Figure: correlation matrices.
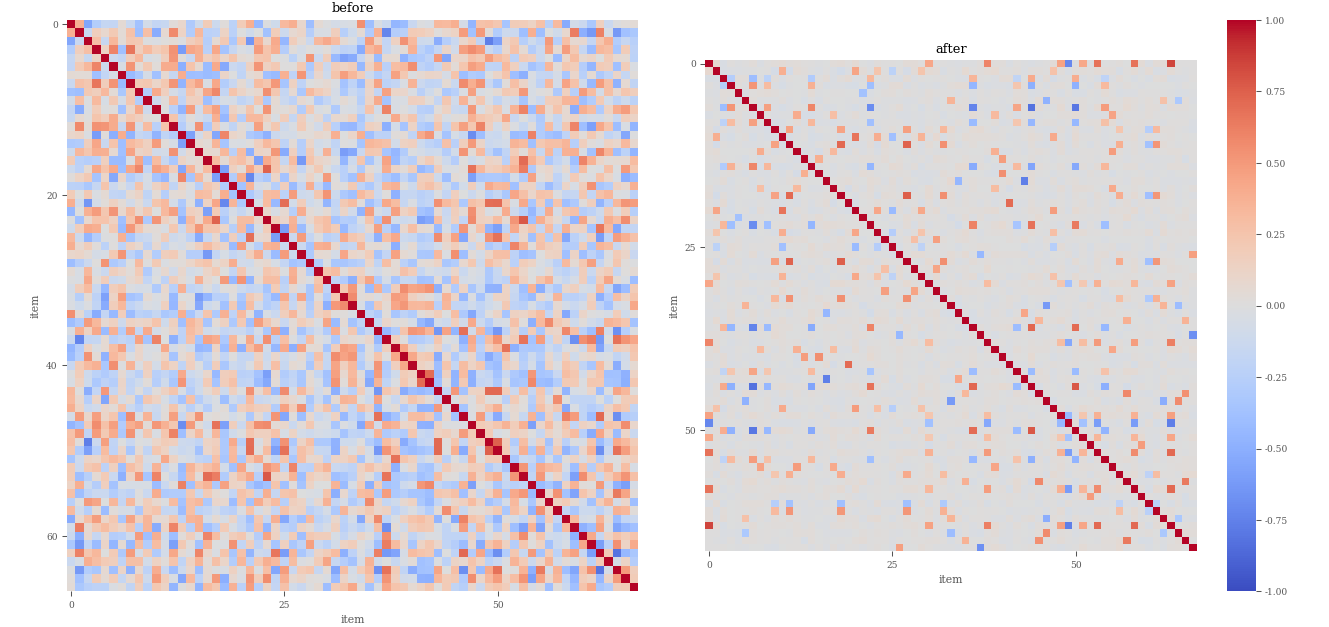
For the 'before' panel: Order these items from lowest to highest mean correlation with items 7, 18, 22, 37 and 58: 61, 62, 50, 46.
50, 61, 62, 46
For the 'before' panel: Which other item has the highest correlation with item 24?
62
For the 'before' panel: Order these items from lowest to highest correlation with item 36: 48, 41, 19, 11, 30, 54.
30, 19, 11, 54, 48, 41
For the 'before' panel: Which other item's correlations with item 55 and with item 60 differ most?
57
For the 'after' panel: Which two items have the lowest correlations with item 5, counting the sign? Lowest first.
46, 64
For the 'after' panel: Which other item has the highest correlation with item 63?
0
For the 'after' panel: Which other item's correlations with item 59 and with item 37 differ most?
66
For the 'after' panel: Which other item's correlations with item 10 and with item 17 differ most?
20
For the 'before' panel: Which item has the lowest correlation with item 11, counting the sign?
18
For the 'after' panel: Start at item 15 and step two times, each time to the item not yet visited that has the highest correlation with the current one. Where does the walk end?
13
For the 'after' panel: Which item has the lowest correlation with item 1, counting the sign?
25
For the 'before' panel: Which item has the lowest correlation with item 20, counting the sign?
38
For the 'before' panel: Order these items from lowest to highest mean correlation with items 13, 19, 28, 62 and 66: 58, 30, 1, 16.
30, 1, 58, 16
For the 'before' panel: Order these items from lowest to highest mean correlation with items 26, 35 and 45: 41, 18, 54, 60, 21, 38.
41, 54, 38, 21, 60, 18
